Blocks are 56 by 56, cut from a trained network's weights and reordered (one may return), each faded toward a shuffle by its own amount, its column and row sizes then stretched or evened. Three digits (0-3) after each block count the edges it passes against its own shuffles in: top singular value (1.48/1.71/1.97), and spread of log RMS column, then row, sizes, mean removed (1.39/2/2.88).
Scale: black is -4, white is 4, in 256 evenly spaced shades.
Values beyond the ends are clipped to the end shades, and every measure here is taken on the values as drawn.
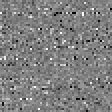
0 0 2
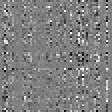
1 3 2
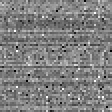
2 0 0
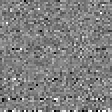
2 0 2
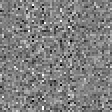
0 2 1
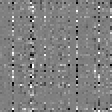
1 3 2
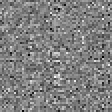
2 1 0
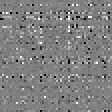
2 1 3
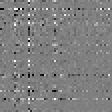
3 2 2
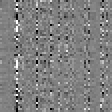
3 3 0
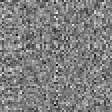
2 1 0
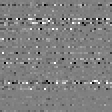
2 0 3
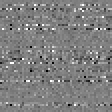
1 0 3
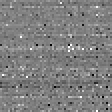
1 0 2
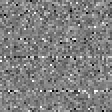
0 0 2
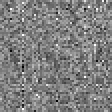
2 1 0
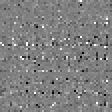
0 1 2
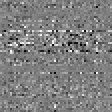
1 1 3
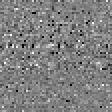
1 0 2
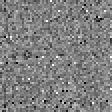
0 0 1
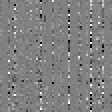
2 3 0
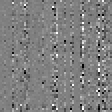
1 3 0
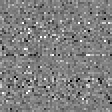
0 0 2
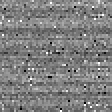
2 0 0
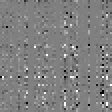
1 3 2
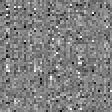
2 2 0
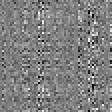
3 3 0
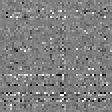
1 1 3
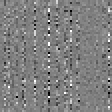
2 3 0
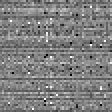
3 1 0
